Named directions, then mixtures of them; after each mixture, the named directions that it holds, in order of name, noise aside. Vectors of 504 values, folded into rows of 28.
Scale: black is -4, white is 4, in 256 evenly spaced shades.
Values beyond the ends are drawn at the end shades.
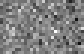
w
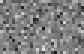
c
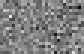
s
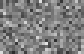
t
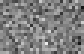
c, t, w.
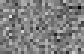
s.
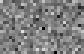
c, s.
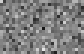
c.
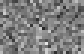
c, s, t.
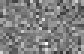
c, s, t.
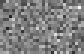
s.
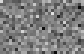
c, s.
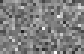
c, s.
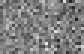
s, t, w.
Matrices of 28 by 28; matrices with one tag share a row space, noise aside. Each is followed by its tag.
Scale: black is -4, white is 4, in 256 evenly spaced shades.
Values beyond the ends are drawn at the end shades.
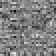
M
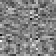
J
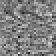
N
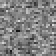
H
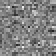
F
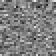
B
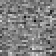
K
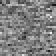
K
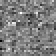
J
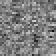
F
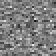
H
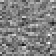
K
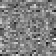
B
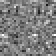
B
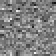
H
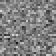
B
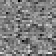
N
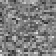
J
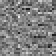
N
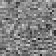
N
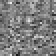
H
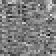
K
